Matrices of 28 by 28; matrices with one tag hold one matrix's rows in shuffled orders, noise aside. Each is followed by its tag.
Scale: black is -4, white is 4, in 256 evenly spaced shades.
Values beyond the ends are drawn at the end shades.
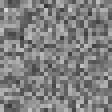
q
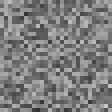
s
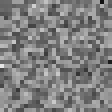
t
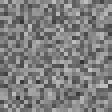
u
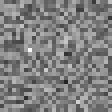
q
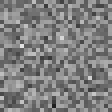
q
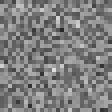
u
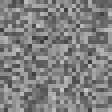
s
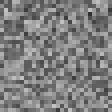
q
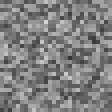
t
